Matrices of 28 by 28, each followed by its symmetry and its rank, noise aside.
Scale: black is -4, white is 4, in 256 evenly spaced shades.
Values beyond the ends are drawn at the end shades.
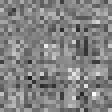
symmetric, rank five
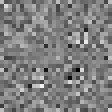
symmetric, rank five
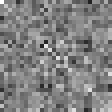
symmetric, rank six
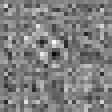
symmetric, rank four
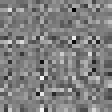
no symmetry, rank five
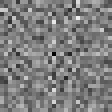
no symmetry, rank four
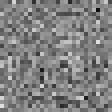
no symmetry, rank five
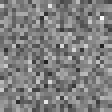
antisymmetric, rank six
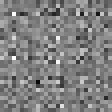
no symmetry, rank five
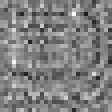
no symmetry, rank four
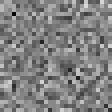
symmetric, rank four
